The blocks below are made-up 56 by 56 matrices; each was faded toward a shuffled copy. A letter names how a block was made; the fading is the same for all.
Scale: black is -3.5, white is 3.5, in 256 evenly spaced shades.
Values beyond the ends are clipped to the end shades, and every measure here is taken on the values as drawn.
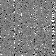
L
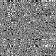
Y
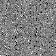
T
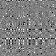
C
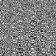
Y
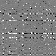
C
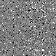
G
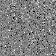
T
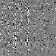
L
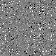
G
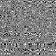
Y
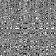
Y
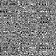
Y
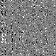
L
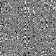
L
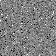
T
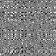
Y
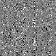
L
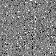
T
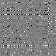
C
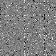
G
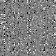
L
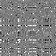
C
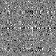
Y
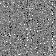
T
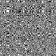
Y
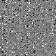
G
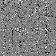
G
